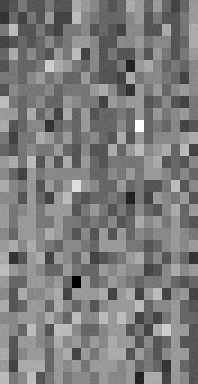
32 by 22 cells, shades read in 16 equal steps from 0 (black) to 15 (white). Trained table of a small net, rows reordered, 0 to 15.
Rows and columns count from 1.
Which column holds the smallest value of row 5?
10
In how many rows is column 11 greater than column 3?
12
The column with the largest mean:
4
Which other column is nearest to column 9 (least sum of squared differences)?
11
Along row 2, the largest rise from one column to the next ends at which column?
9
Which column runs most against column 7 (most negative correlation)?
22
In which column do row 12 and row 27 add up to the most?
14
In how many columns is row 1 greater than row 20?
7
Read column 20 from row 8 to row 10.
8 5 8
